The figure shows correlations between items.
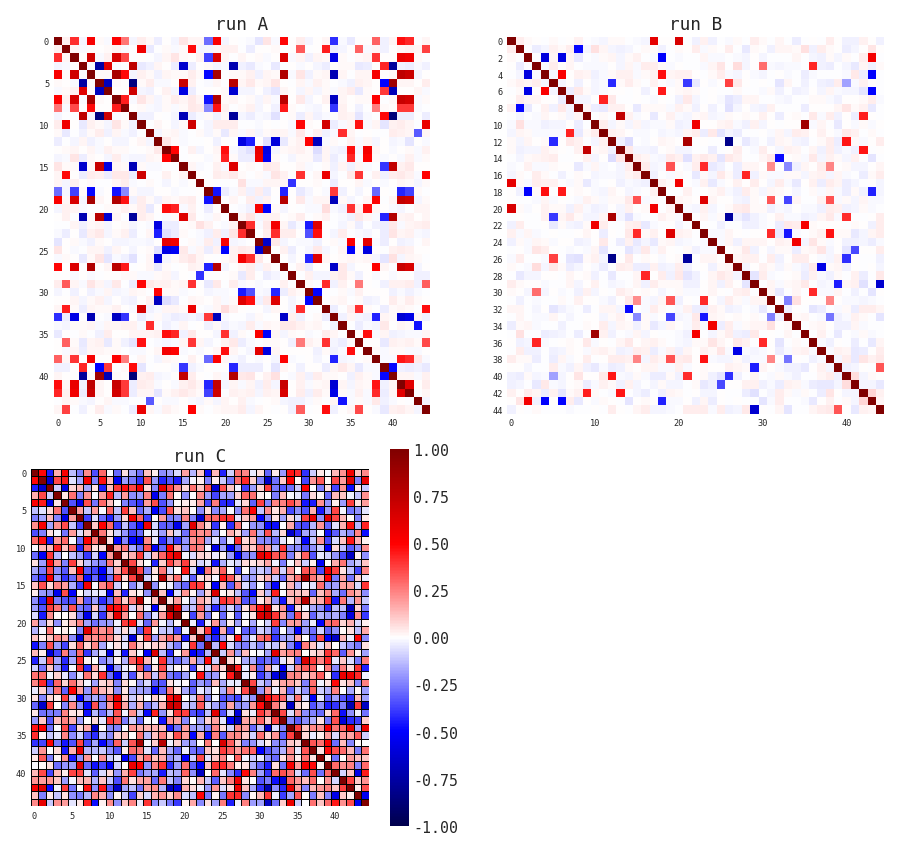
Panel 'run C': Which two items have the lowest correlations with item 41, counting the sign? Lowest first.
33, 32
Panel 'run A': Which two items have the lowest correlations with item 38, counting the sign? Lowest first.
33, 18
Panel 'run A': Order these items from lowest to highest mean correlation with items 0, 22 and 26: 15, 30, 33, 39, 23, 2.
30, 33, 39, 15, 2, 23
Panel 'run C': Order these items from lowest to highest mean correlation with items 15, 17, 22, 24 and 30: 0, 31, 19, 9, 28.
28, 9, 0, 31, 19
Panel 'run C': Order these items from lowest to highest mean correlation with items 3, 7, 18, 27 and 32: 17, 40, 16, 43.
16, 17, 40, 43
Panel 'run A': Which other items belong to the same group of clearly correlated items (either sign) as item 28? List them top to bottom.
17
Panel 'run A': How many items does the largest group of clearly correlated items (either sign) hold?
12
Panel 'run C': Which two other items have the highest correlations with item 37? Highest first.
6, 39
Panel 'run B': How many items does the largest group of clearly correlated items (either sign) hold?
6
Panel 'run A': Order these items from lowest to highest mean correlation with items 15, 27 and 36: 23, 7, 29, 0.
23, 29, 0, 7
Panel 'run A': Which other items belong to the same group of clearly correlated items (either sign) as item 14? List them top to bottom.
13, 20, 24, 25, 35, 37
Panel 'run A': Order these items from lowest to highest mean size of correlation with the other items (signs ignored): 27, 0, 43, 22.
43, 22, 0, 27
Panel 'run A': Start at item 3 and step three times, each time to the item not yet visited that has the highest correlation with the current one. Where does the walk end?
39
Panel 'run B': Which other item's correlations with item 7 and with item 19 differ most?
23
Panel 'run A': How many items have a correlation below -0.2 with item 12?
4
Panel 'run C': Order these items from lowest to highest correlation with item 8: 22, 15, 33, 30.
30, 15, 33, 22
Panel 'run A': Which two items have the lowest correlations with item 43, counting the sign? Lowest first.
34, 11
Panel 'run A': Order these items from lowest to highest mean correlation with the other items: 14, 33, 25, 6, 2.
33, 25, 6, 14, 2
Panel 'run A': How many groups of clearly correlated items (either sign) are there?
7
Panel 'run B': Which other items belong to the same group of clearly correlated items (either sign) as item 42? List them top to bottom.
9, 13
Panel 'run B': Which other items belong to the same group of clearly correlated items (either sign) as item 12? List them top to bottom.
5, 21, 26, 40
